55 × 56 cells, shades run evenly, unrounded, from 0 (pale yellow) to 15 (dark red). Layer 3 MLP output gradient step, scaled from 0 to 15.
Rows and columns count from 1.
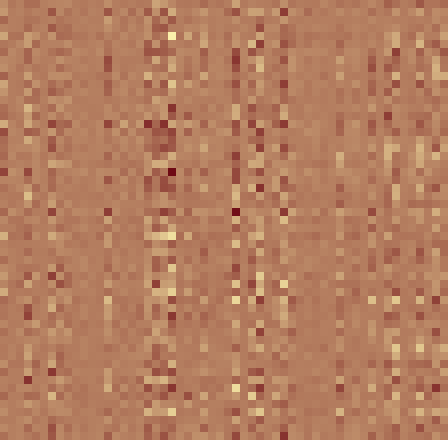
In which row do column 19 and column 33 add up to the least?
52
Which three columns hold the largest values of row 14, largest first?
22, 32, 35
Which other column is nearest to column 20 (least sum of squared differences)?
8
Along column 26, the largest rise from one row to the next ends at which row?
7
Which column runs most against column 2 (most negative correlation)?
30
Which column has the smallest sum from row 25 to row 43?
36
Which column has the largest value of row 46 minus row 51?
49
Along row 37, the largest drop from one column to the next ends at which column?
33
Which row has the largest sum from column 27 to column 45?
16
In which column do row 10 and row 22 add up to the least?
19
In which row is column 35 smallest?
50
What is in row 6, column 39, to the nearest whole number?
8
